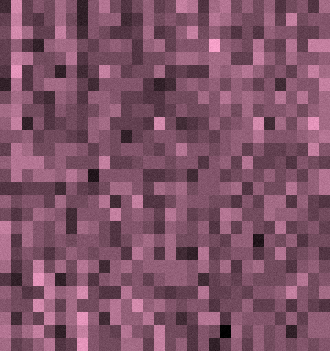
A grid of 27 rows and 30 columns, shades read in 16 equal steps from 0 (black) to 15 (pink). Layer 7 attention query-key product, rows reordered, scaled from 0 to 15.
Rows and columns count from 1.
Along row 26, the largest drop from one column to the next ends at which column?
21
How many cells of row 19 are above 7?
15
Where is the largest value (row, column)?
4, 20
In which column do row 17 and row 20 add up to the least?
18
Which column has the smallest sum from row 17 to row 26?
2
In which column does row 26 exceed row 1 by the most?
8
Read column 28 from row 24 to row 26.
8 6 7
